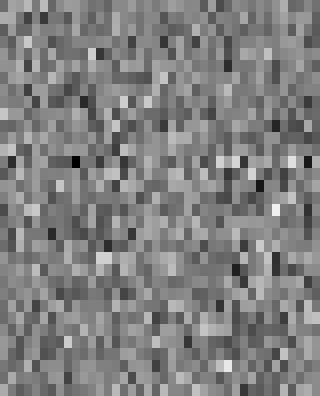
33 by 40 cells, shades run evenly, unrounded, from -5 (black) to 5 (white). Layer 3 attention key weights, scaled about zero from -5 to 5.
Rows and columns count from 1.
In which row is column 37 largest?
14
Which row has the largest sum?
22
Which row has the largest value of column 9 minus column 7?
29
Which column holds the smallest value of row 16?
33
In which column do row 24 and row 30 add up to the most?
36
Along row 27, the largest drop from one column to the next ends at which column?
20
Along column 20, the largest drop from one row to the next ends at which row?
30
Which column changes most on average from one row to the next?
17
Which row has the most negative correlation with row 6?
31
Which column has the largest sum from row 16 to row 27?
34
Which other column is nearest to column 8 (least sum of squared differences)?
27
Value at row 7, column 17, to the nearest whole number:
-1
